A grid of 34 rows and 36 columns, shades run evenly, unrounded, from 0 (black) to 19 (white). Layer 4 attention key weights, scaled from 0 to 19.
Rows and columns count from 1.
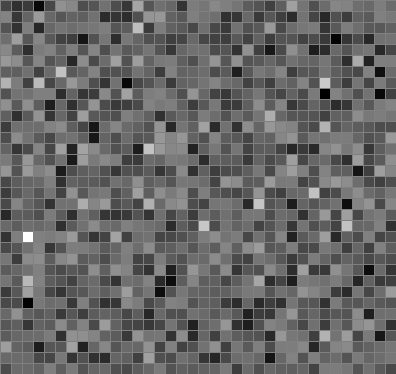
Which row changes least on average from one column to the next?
34
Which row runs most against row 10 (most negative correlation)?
17
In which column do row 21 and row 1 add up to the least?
4
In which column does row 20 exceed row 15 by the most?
32
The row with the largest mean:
6
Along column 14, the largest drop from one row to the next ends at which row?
20
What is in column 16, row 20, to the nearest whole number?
5
